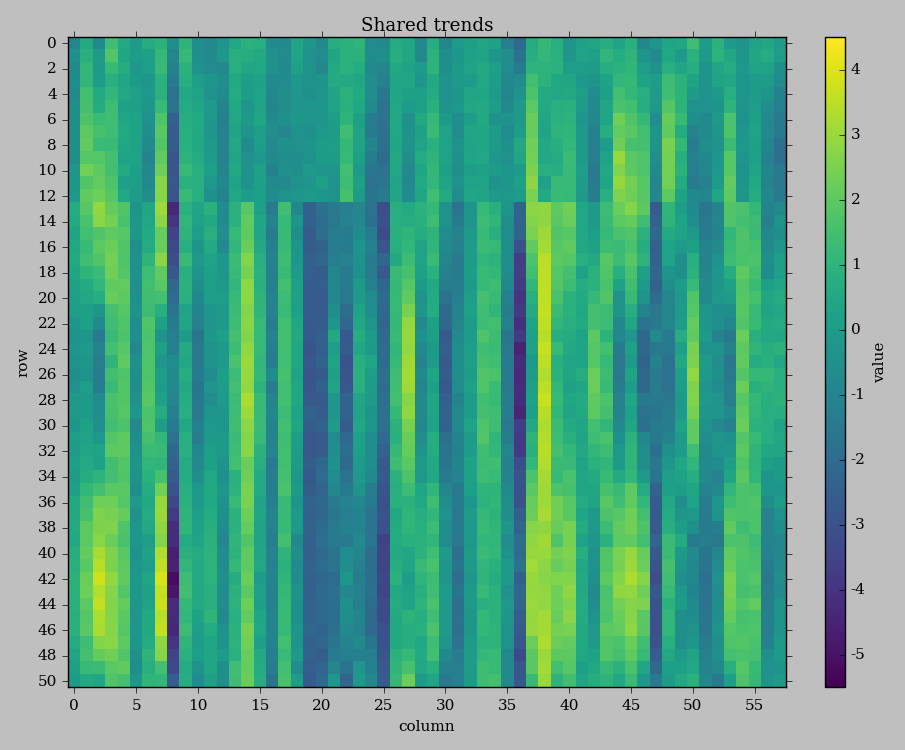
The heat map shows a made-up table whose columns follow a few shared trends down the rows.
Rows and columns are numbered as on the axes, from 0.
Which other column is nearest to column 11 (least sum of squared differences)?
0
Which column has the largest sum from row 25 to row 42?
38
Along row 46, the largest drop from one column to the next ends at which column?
8
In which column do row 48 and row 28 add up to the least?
36
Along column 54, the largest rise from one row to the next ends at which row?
13
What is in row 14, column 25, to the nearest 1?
-3
